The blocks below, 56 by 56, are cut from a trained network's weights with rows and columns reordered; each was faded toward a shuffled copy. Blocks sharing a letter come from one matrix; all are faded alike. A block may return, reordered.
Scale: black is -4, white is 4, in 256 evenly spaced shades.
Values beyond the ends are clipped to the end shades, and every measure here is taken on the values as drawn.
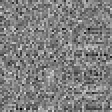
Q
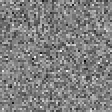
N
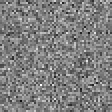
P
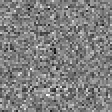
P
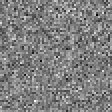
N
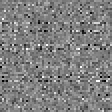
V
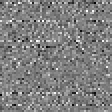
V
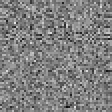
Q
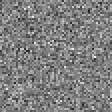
N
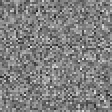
P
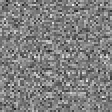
Q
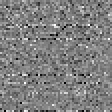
V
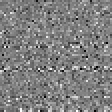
V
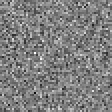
N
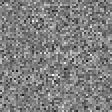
N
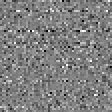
V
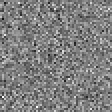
N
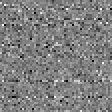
V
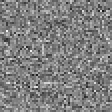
P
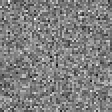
N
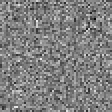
P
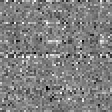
V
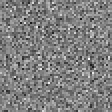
P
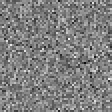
N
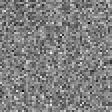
P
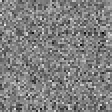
Q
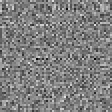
Q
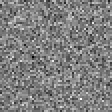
N
